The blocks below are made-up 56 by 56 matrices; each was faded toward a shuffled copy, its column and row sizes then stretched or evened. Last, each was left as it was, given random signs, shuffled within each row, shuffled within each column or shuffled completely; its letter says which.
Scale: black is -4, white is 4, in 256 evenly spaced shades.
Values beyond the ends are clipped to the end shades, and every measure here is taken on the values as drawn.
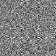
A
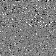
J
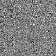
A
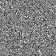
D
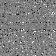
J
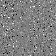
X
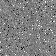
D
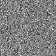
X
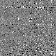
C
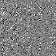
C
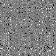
A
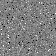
D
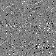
C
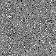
X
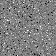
D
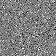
D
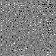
A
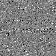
J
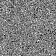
D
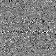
J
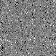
X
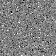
D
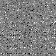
J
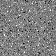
D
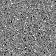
D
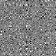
A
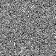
X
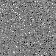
D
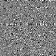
A
